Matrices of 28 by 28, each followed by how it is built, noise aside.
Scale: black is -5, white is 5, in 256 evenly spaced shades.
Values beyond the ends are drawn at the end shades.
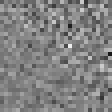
upper triangular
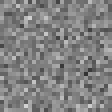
noise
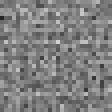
blocks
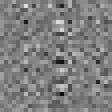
low rank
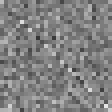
diagonal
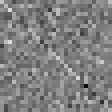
diagonal
